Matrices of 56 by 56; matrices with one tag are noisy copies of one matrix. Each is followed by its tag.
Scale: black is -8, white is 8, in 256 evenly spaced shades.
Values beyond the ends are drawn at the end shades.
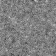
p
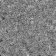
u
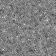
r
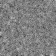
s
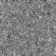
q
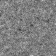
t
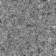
q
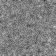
q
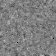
s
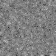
s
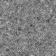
t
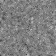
u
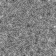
q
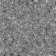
p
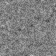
t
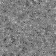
p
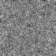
q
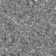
p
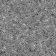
r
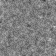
q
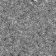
p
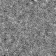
p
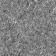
p
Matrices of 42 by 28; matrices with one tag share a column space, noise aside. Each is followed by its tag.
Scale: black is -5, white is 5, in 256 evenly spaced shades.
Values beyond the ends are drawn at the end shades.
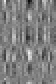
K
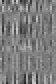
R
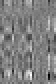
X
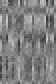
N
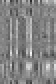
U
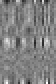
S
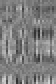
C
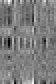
S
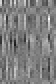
N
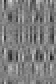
K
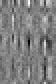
N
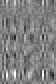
X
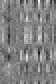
K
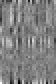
S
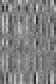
R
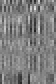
R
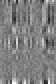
S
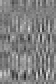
X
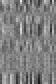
R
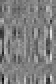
C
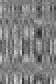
C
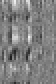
K
